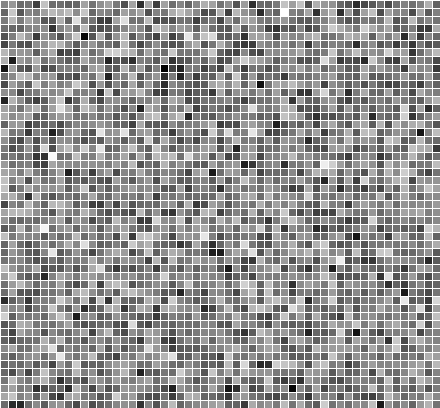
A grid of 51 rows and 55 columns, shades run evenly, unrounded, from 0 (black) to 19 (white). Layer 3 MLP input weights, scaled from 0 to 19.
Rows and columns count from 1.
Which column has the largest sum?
42
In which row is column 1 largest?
40
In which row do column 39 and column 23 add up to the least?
18
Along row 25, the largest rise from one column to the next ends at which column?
5
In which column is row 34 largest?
13
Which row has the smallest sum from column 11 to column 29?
8
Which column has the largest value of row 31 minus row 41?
11
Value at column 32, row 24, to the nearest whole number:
10
